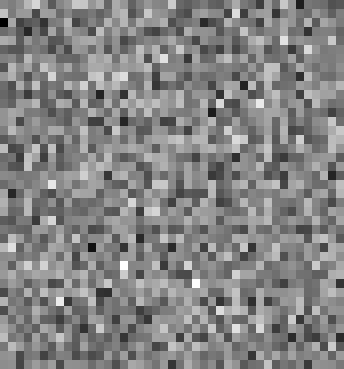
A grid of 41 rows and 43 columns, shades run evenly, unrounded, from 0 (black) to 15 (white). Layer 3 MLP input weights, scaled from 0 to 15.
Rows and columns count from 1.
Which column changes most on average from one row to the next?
16
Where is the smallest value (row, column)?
3, 1
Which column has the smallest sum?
28
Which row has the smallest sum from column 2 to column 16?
11
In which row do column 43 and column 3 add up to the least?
18
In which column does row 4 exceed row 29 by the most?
31
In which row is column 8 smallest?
36
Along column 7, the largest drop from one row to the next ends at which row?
22
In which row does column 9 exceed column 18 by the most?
35
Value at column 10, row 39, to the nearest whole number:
5
